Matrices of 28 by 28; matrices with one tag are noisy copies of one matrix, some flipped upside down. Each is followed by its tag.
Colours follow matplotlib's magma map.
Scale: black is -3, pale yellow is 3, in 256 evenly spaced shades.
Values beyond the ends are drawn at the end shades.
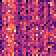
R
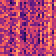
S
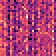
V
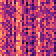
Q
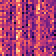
Q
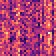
S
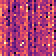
V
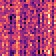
S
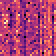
S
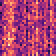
R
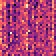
V
